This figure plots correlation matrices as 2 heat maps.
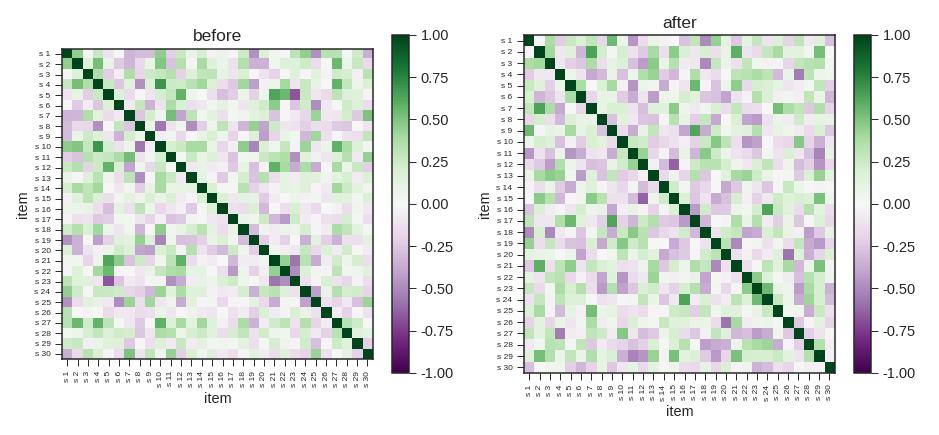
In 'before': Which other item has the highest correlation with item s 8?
s 19
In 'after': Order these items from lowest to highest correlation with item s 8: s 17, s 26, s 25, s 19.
s 19, s 17, s 26, s 25
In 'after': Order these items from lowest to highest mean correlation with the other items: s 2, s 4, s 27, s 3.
s 27, s 4, s 3, s 2
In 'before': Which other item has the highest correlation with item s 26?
s 1
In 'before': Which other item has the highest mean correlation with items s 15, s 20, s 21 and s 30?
s 11
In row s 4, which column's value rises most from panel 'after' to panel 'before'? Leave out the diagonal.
s 27
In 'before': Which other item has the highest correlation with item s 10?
s 4
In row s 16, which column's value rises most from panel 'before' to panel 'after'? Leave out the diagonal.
s 24
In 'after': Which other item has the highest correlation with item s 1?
s 9
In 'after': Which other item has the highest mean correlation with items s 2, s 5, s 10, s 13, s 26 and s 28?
s 21
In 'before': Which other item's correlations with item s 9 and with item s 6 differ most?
s 25
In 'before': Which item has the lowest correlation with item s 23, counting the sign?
s 5
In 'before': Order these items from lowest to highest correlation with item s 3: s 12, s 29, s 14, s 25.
s 12, s 29, s 25, s 14
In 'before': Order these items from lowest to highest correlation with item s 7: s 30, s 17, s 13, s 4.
s 17, s 4, s 13, s 30
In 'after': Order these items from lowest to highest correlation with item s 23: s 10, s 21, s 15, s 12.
s 10, s 15, s 21, s 12
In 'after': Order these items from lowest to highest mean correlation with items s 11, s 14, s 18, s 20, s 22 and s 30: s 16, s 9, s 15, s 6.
s 6, s 9, s 15, s 16
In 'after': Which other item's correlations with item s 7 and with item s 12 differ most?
s 15
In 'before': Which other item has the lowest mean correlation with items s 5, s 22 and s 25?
s 23
